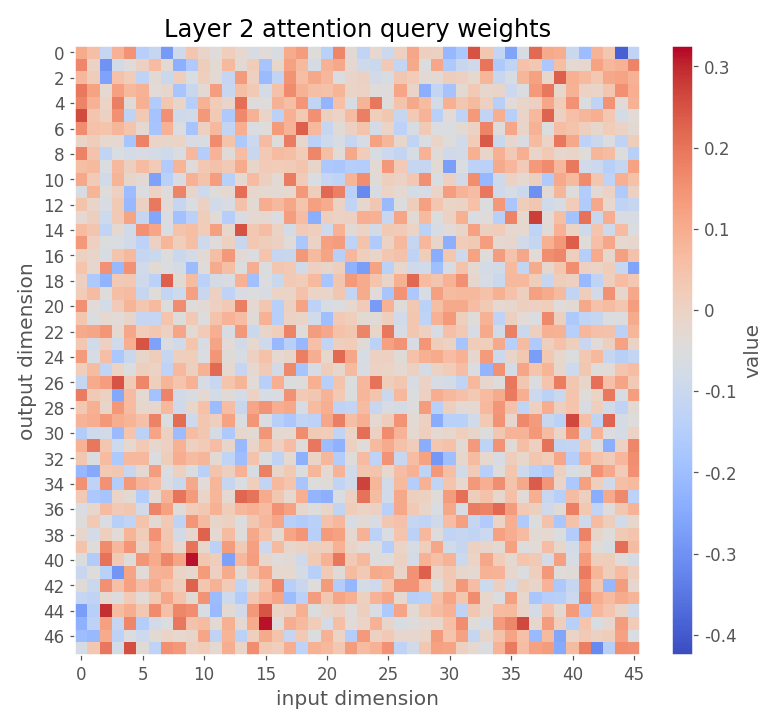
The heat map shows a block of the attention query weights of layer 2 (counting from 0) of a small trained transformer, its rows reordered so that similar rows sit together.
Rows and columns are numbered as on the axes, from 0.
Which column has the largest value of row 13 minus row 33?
37
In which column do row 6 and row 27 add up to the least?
6
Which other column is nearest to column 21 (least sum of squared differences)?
43
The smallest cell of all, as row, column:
0, 44
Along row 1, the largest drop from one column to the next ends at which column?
34
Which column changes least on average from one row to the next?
14
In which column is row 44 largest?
2
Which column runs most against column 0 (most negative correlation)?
15
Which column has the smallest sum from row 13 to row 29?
16
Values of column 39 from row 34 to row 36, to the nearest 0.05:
0 -0.15 -0.05
